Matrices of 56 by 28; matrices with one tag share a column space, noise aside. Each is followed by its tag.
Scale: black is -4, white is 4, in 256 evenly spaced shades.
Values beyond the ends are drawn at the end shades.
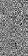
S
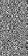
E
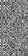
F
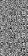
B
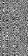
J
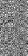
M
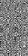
J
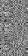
M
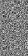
E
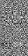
S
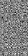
F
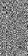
E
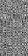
F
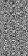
E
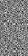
M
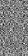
M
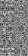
M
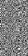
M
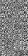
E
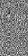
S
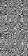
B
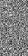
M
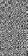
E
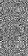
J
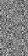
B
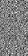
M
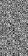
M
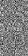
M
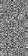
F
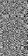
E
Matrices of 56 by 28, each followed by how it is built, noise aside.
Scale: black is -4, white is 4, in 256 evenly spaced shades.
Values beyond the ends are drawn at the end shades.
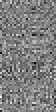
low rank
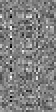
low rank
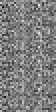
repeating rows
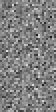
repeating rows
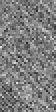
Toeplitz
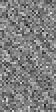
Toeplitz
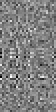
low rank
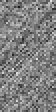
Hankel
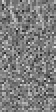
repeating columns
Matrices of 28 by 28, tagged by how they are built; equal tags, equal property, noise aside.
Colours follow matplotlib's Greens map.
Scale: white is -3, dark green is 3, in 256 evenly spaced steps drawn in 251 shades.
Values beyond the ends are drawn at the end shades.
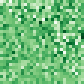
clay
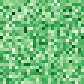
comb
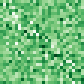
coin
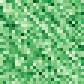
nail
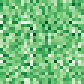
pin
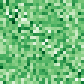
coin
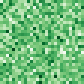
comb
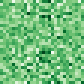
pin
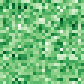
pin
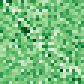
coin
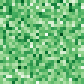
comb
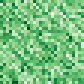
nail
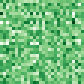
pin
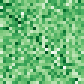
coin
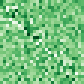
coin
